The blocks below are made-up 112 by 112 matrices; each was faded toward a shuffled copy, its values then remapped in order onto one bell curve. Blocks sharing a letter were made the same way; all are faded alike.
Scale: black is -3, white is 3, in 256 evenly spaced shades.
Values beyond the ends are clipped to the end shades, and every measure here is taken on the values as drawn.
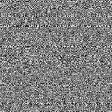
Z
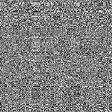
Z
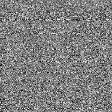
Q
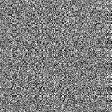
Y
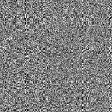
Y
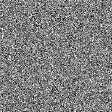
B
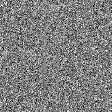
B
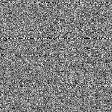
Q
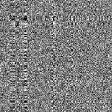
Y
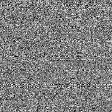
Q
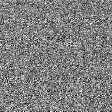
Q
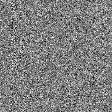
B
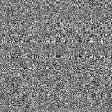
Z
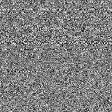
Q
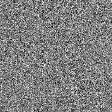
B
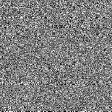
Q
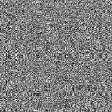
Y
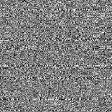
Z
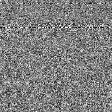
Q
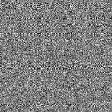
Z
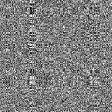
Y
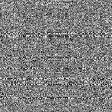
Z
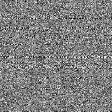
Q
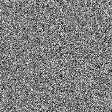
B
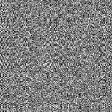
Y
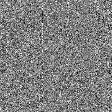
B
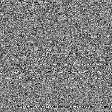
Q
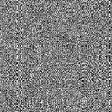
Y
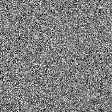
B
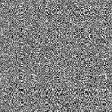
Y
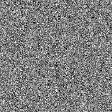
B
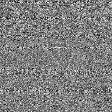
Q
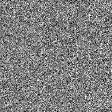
B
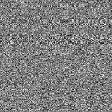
Z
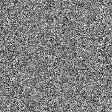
B
